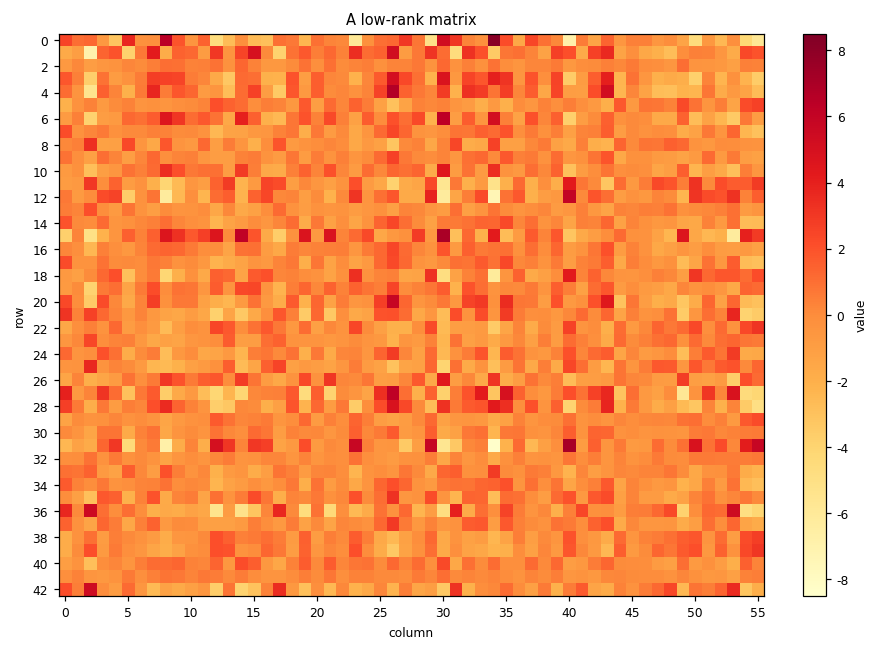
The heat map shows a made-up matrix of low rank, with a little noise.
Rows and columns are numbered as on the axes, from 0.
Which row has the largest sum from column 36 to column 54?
31
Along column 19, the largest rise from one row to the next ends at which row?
15
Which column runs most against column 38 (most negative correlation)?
42
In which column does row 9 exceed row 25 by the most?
26
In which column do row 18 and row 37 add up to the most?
40
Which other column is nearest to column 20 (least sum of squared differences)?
18
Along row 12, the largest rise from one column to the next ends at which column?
35
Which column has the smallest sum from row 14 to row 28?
49
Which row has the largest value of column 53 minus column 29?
36
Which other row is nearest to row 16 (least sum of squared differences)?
9
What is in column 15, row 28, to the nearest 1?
0
